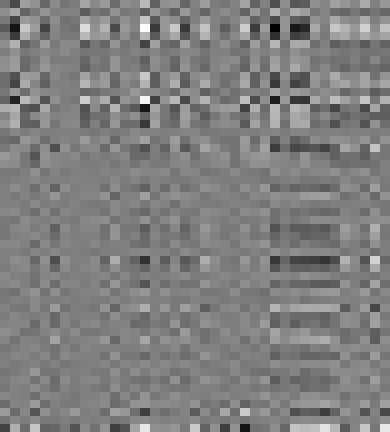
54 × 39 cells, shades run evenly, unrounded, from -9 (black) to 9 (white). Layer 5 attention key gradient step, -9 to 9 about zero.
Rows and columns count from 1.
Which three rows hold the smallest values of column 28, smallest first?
4, 13, 5
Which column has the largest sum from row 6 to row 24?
2
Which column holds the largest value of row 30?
38
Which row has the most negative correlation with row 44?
42
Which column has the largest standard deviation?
15
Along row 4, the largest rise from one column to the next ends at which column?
3
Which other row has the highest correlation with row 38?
47
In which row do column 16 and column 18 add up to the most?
54
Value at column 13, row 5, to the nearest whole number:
1
